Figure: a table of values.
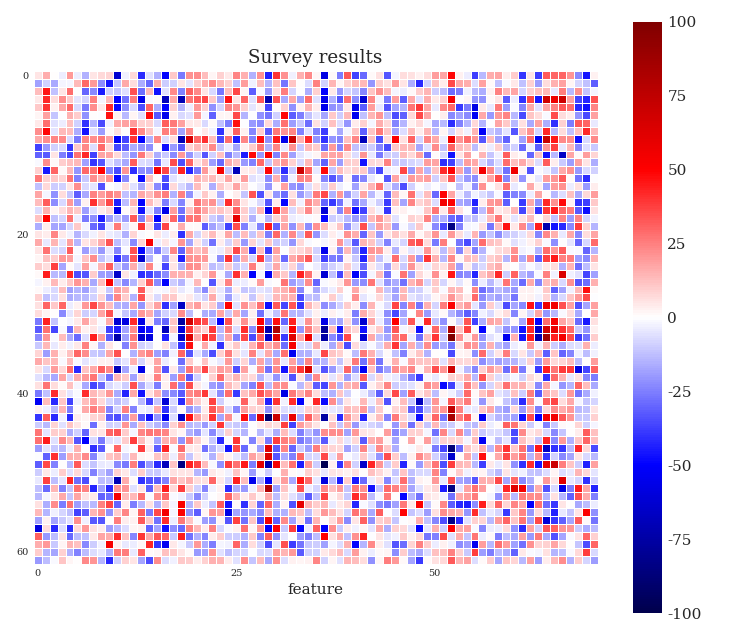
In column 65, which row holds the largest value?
49
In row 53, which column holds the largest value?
10
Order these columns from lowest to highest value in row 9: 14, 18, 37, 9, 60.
18, 14, 60, 9, 37
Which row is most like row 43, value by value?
32
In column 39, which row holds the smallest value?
34
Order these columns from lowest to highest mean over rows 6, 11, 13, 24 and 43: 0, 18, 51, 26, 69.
18, 51, 69, 0, 26
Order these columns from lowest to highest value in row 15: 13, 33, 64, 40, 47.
33, 40, 64, 13, 47
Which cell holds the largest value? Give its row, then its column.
33, 52
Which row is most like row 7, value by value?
46
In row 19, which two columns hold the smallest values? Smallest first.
52, 64
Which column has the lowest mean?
36
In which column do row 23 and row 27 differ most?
13
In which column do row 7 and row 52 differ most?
29
